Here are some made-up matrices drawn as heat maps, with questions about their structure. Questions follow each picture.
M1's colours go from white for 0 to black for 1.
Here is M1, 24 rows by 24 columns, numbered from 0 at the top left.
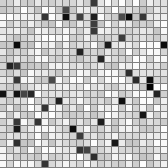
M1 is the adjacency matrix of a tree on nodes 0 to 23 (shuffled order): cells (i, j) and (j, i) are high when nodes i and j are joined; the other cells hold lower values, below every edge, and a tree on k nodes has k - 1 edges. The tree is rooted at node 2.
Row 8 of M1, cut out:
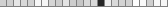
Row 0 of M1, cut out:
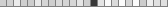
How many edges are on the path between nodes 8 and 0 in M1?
5
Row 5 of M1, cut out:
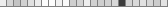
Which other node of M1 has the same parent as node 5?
14
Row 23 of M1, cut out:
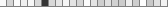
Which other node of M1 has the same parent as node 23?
15
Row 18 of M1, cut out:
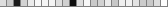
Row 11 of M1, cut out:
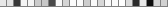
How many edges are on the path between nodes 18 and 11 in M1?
2
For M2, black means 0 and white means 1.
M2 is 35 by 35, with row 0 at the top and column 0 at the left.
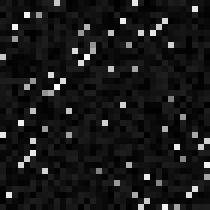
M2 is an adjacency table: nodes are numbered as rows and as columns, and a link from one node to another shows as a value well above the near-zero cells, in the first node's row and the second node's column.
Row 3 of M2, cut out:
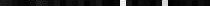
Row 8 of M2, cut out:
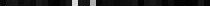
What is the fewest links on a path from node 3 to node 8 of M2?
5
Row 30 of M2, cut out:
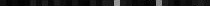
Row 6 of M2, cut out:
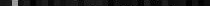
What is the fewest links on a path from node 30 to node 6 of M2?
4
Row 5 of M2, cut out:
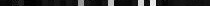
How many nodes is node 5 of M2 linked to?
4
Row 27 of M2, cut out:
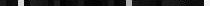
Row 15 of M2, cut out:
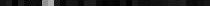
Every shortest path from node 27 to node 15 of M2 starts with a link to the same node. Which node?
node 21
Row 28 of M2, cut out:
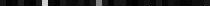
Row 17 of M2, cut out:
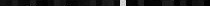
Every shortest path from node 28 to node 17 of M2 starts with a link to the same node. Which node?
node 7
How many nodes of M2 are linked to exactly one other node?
10
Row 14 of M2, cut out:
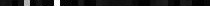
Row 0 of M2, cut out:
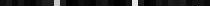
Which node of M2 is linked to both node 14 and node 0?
node 9
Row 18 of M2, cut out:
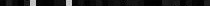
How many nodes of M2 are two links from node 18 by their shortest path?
4
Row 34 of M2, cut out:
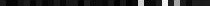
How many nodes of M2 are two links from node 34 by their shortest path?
4
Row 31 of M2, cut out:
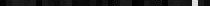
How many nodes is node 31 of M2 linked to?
1
